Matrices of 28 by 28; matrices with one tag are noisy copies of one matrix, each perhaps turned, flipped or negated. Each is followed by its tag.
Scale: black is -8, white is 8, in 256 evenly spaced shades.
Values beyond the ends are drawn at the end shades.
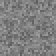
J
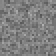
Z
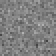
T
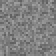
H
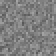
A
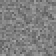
A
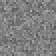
J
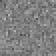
H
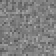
Z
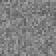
H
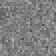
H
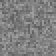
T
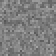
A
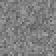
T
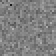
Z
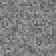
Z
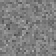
A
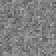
Z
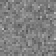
T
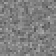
T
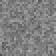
T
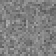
H
